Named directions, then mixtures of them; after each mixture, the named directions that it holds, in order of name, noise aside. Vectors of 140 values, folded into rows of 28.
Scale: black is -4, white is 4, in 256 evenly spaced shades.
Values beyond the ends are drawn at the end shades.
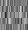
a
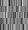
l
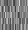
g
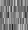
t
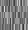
g, l.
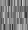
l, t.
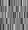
l.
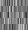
t.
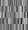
a, l.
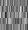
a.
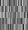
a, g, l.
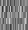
a, g.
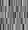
l.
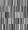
a, g, t.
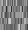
a, t.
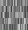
a, t.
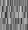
a.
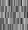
a, l, t.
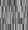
a, g, l.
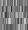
a, t.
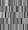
a, l.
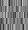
l.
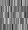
l, t.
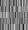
g, l, t.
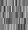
a, g, t.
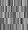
a, l, t.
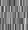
a, g, l.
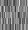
g.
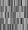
a, l, t.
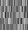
a, l, t.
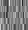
l.
